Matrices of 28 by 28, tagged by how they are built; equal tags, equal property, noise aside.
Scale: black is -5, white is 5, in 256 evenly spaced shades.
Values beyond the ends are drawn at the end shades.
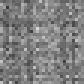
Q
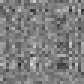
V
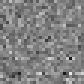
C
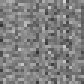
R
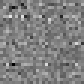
C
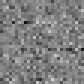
C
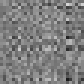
V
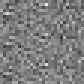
R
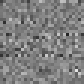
C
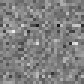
C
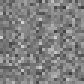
R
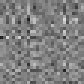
V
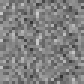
R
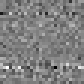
C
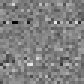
C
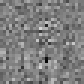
V
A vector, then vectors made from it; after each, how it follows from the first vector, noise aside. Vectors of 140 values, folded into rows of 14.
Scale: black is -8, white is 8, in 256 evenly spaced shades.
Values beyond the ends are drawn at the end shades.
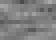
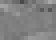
partly zeroed.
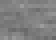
wrapped around, negated, shrunk.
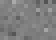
wrapped around, negated, partly zeroed.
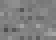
reversed, partly zeroed.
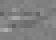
wrapped around, negated, partly zeroed.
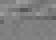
reversed, partly zeroed.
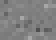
wrapped around, negated, partly zeroed.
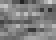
scaled up.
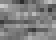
scaled up.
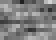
scaled up.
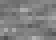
reversed, negated.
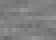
reversed, negated, shrunk.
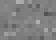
wrapped around, negated, partly zeroed.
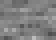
reversed, negated.
